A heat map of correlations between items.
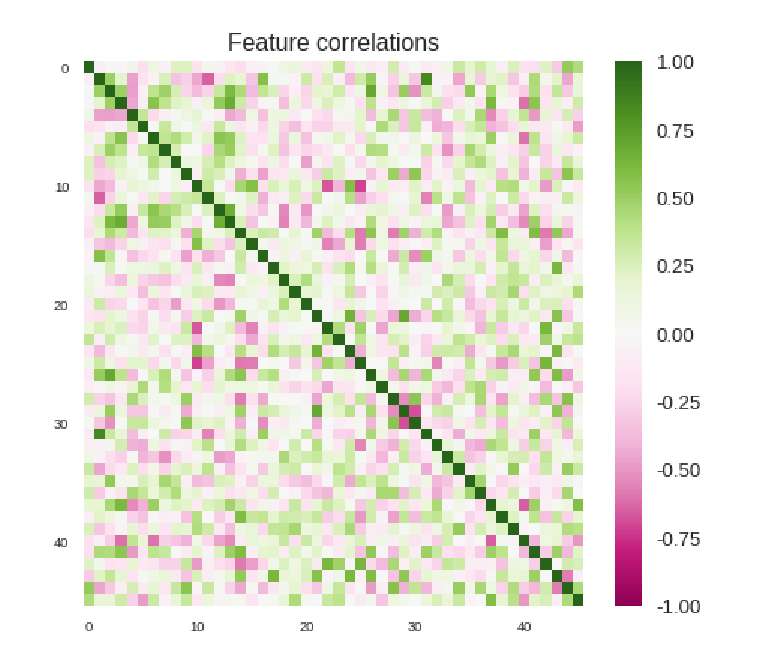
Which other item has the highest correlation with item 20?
18
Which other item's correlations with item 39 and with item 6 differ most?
13
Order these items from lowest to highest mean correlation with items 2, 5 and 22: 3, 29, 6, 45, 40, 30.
40, 30, 45, 29, 6, 3
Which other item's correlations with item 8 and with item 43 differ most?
44
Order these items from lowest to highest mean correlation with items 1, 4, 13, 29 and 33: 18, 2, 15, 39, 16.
15, 39, 18, 16, 2
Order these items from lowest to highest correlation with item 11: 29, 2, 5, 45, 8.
2, 5, 29, 45, 8
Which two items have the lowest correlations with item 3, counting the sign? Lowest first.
40, 4
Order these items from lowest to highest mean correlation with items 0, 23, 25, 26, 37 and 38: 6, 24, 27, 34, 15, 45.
15, 27, 24, 34, 6, 45
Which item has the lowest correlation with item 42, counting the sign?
14
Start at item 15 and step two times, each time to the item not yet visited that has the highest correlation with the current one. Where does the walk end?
24
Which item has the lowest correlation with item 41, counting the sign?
4
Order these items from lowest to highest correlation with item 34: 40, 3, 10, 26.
26, 3, 40, 10
